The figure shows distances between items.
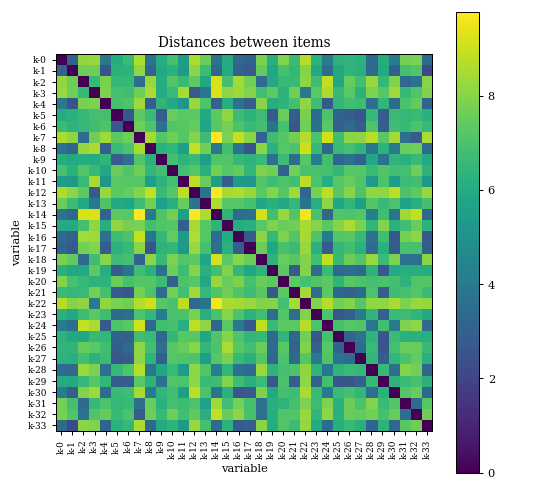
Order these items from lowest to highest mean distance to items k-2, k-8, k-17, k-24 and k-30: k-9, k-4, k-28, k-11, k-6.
k-4, k-28, k-11, k-9, k-6
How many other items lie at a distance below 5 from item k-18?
4
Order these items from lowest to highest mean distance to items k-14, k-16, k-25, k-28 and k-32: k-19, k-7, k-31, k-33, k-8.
k-33, k-8, k-19, k-31, k-7
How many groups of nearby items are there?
6
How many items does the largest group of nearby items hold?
11
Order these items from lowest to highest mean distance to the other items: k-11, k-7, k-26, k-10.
k-26, k-11, k-10, k-7
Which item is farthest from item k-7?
k-14
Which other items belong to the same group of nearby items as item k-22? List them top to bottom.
k-3, k-12, k-13
